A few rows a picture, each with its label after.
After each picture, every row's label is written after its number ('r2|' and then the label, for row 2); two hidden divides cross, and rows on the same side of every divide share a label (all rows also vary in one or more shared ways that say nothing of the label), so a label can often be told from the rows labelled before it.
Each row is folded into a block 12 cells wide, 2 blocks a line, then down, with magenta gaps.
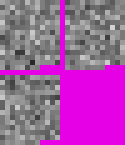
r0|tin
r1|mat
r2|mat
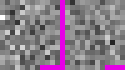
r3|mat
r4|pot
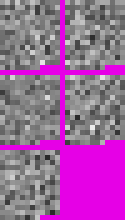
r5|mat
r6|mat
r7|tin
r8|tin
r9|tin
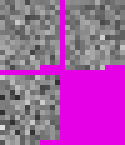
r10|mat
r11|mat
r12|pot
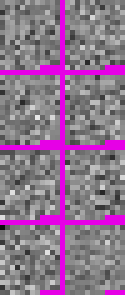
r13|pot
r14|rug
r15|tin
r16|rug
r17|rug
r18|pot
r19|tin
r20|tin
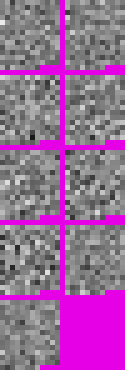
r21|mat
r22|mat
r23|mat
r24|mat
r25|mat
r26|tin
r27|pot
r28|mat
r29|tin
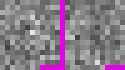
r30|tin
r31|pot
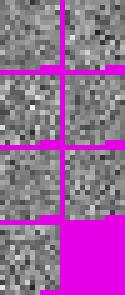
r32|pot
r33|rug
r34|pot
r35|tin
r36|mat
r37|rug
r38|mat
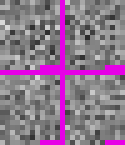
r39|tin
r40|rug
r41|rug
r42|pot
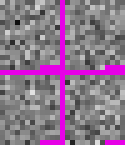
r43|tin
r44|tin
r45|tin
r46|tin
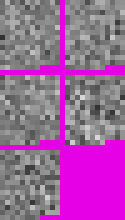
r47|rug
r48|tin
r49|tin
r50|pot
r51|mat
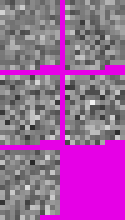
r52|rug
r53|pot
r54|tin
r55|rug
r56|rug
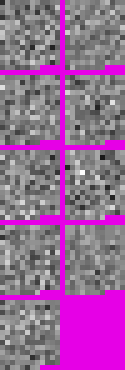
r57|tin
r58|pot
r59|mat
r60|mat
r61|rug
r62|mat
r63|tin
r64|mat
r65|tin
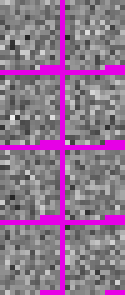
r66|tin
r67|pot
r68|tin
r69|tin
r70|tin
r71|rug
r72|pot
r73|tin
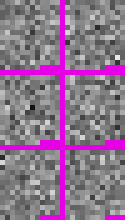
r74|tin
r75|pot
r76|tin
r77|mat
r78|tin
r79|pot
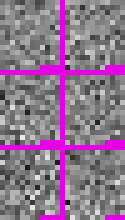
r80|pot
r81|tin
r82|pot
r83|rug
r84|pot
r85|rug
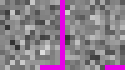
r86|mat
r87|pot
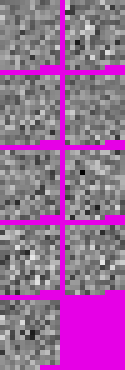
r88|rug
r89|mat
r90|tin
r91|tin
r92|mat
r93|pot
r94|rug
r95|rug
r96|mat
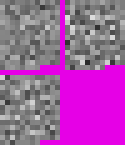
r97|pot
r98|tin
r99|mat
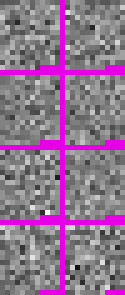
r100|pot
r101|tin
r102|pot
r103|mat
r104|mat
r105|pot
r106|tin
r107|mat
